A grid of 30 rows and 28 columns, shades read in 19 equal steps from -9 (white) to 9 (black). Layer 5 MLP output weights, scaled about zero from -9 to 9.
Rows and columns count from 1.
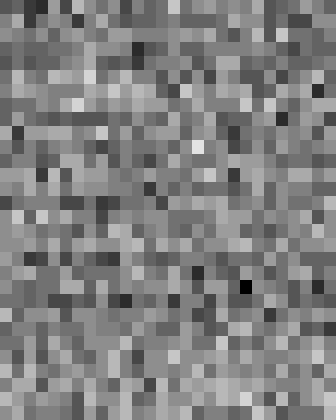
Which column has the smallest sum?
19
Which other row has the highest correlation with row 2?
29
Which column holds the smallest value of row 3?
24
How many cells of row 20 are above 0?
14
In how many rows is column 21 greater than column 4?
10
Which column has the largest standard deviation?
21
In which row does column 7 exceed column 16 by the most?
30
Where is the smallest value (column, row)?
17, 11
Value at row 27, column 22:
-1
